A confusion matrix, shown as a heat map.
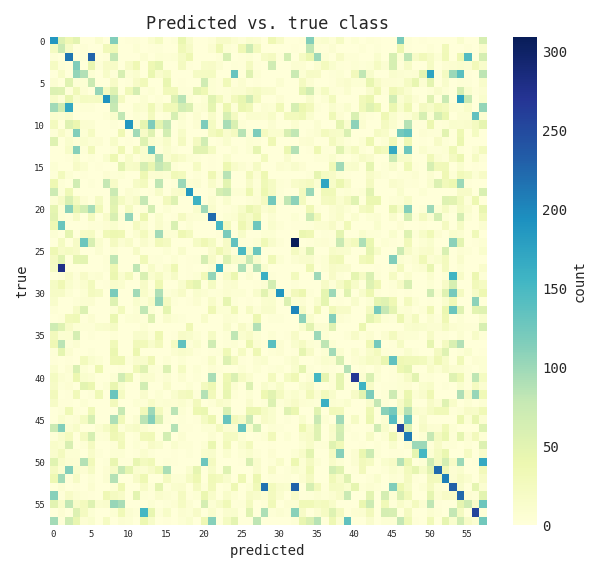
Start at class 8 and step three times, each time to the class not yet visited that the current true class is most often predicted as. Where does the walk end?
20
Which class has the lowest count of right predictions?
16
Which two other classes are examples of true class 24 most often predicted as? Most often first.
32, 4
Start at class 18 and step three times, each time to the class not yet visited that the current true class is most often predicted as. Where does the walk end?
1
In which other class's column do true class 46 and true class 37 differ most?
25
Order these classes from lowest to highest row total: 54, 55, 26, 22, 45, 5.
5, 22, 26, 54, 55, 45
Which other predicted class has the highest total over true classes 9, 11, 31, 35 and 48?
56
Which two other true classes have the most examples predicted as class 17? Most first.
36, 7
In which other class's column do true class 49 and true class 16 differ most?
38
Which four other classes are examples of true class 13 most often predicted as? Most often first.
45, 47, 3, 32
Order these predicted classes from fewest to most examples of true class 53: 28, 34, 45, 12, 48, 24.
48, 12, 24, 34, 45, 28
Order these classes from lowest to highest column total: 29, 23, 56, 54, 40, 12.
40, 29, 56, 12, 23, 54
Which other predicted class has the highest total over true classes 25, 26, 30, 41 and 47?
8
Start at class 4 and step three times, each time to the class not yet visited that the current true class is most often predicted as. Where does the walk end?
39
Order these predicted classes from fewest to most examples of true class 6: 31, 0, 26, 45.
31, 26, 45, 0
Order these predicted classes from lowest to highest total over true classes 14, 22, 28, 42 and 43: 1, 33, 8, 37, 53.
33, 37, 1, 53, 8
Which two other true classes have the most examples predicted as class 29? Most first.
36, 19
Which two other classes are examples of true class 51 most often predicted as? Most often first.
2, 15
